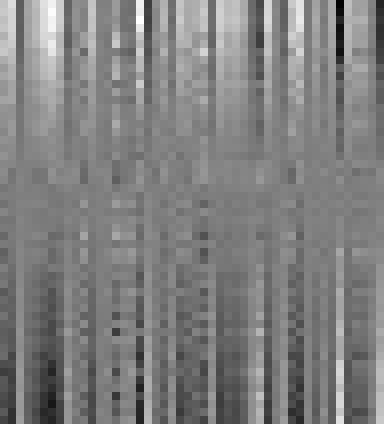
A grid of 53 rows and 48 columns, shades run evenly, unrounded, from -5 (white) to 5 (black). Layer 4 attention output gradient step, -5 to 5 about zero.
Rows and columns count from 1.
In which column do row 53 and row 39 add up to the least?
43
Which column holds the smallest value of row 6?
7
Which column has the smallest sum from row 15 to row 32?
15
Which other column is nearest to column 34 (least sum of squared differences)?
8
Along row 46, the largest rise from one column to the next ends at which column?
44
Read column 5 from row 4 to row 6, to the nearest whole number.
-2 -2 -2
